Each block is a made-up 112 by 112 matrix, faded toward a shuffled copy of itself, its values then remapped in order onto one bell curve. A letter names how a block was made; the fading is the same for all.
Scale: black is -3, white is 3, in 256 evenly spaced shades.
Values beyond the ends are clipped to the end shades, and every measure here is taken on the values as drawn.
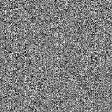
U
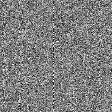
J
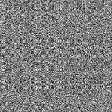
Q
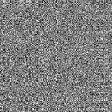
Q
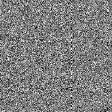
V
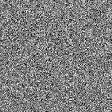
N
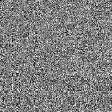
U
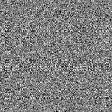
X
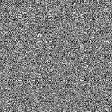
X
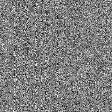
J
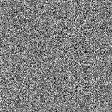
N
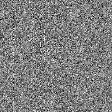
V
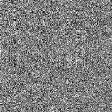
U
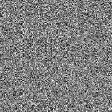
U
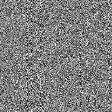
J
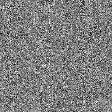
J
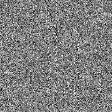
V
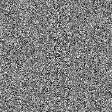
V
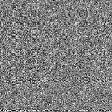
X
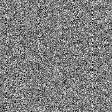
J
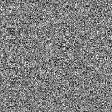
N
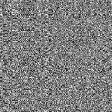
X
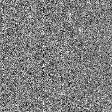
V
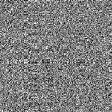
X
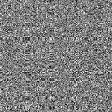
Q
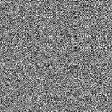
Q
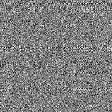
X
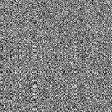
Q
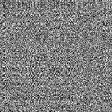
Q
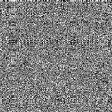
X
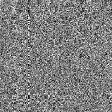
U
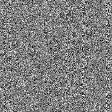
J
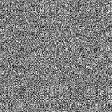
Q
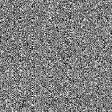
U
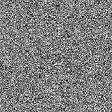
N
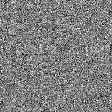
N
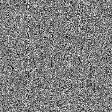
J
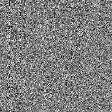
V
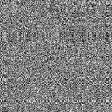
Q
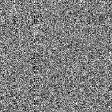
U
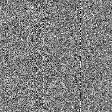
J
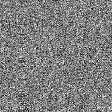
N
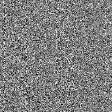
V
